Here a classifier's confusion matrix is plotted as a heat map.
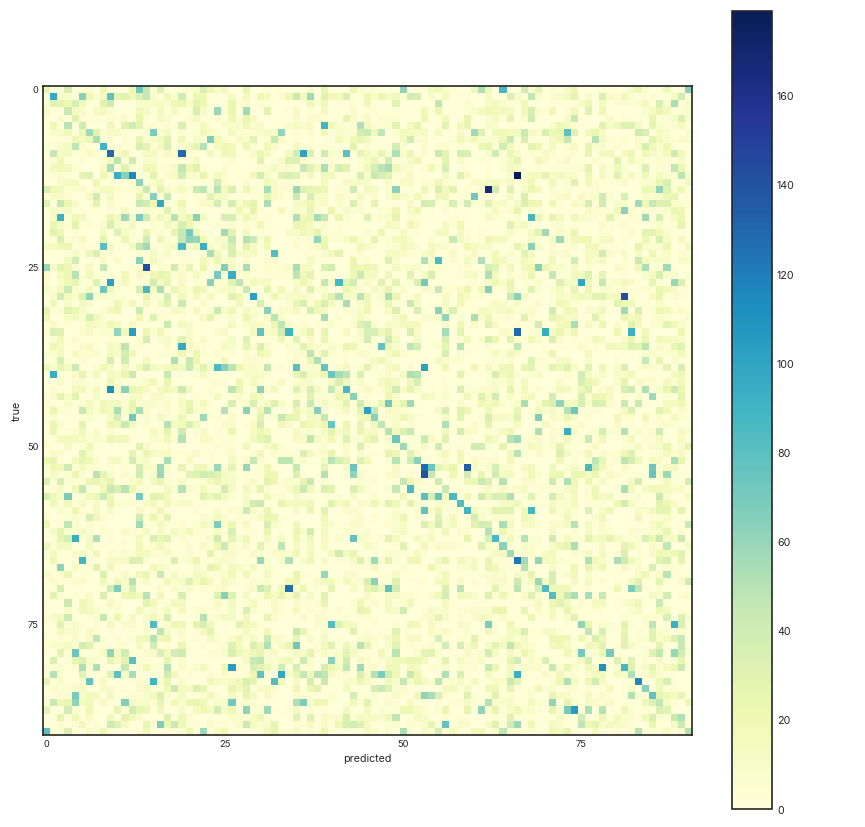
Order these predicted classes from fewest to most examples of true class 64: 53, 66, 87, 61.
66, 53, 61, 87
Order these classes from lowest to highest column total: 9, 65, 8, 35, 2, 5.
8, 5, 2, 65, 9, 35
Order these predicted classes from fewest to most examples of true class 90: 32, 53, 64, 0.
53, 32, 64, 0
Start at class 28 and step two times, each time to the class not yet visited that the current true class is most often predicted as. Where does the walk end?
62
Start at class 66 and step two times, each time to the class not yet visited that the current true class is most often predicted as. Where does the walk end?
39
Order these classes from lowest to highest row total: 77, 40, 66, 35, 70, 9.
35, 77, 40, 70, 66, 9
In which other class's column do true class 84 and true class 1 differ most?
9
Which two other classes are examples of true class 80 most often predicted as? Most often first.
12, 40
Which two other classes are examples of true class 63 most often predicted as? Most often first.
4, 43
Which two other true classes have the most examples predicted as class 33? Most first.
82, 6
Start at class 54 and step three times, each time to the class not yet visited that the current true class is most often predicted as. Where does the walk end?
68
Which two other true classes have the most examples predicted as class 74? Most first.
87, 45
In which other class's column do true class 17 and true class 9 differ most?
19
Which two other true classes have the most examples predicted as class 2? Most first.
18, 67
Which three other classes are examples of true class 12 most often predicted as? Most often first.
66, 10, 11
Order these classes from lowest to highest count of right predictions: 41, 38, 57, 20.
41, 38, 20, 57
